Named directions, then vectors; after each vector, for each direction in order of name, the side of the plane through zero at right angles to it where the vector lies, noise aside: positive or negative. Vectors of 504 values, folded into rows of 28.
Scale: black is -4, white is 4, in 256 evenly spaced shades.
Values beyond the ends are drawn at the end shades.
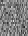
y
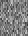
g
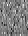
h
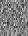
positive, negative, positive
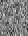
positive, positive, positive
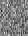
negative, positive, positive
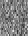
negative, negative, positive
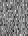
positive, positive, negative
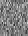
negative, positive, negative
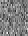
negative, negative, negative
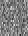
negative, negative, positive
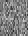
positive, positive, negative
